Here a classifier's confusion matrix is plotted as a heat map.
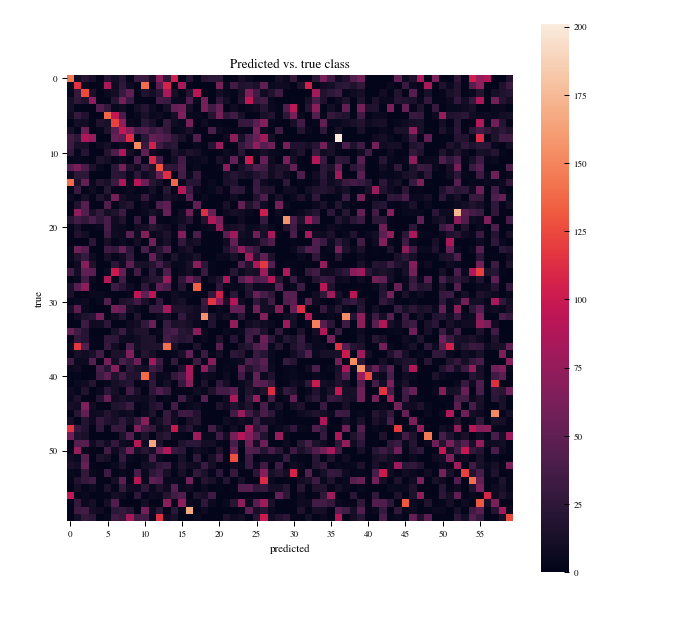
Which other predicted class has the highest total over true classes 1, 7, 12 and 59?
10
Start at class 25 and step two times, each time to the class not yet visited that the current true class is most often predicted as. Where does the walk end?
55
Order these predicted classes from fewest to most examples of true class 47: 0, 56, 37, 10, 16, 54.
16, 10, 37, 56, 54, 0
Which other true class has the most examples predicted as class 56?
0
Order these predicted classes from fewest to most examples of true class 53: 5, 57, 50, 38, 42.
38, 57, 5, 50, 42
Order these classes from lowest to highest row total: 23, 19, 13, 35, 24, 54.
24, 35, 13, 23, 54, 19
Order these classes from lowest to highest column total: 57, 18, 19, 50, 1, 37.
19, 18, 50, 37, 1, 57
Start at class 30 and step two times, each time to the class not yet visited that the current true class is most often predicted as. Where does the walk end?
29
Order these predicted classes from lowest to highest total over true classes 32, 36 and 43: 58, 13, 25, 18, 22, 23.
23, 58, 22, 25, 13, 18
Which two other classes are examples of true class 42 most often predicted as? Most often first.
27, 36
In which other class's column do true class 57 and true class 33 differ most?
45
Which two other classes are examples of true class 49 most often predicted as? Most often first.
11, 9
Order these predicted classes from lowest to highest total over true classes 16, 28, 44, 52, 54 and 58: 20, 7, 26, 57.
20, 57, 7, 26
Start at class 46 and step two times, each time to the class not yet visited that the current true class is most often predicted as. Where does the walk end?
17
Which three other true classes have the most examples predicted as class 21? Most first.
27, 12, 42
